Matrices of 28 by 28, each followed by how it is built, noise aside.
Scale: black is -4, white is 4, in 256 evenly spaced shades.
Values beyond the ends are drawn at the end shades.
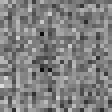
blocks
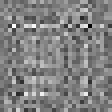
low rank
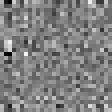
low rank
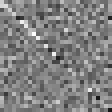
diagonal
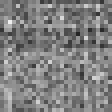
blocks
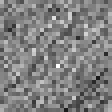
Hankel
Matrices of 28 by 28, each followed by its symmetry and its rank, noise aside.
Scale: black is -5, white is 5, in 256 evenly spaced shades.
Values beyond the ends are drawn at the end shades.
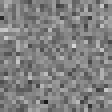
no symmetry, rank eight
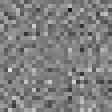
antisymmetric, rank six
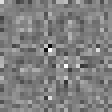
symmetric, rank four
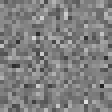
antisymmetric, rank six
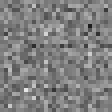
antisymmetric, rank six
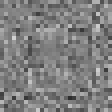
antisymmetric, rank six
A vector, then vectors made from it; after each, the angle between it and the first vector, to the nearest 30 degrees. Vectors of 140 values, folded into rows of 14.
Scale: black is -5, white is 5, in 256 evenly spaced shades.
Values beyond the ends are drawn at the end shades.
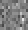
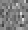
30 degrees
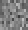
60 degrees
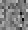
150 degrees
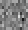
150 degrees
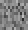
120 degrees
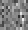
30 degrees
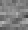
90 degrees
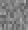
90 degrees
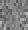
60 degrees
